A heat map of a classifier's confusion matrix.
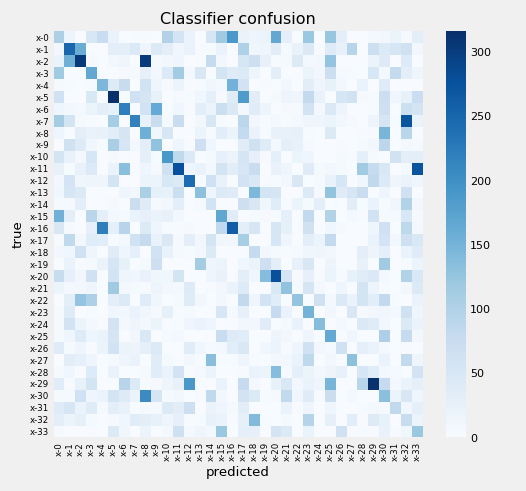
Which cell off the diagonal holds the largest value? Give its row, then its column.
x-2, x-8
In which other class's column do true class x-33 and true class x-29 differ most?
x-12
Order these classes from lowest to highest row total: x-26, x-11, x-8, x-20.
x-26, x-8, x-20, x-11
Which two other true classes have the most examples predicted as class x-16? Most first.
x-0, x-4
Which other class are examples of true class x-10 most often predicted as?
x-11
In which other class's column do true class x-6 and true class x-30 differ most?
x-8
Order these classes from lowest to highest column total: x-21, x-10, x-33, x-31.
x-31, x-21, x-10, x-33
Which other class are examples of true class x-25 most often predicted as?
x-30
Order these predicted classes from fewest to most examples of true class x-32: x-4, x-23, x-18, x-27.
x-4, x-27, x-23, x-18
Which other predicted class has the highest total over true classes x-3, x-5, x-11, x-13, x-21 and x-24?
x-33
